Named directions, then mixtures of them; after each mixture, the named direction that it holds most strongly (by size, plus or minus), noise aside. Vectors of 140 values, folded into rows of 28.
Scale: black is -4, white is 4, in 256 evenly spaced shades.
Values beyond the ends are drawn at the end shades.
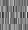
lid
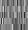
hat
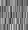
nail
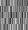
nail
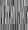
lid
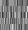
lid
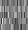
hat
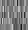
hat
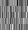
nail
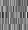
lid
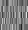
lid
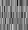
nail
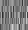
lid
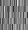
hat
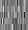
hat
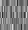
hat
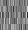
lid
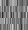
nail
